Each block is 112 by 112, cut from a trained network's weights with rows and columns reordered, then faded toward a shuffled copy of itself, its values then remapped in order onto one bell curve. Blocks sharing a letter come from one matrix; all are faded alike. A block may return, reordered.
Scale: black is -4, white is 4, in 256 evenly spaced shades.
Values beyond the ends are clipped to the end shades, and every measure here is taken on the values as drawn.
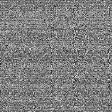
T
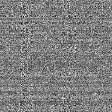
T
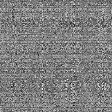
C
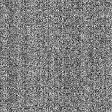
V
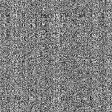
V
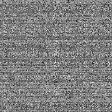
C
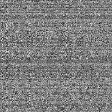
C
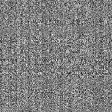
V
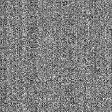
V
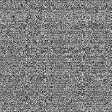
T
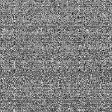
T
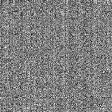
V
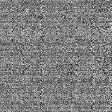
T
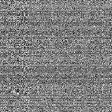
C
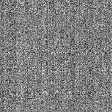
V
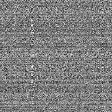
C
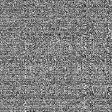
T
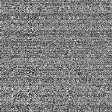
C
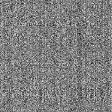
V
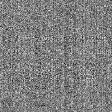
V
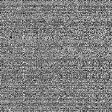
C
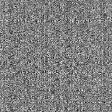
V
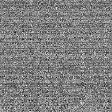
C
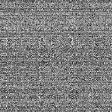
C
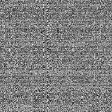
T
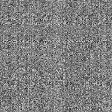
V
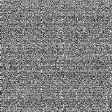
T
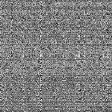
C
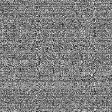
T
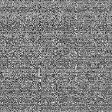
T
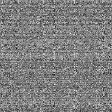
C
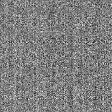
V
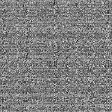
T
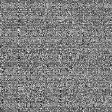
T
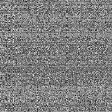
T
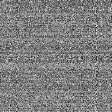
T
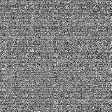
C
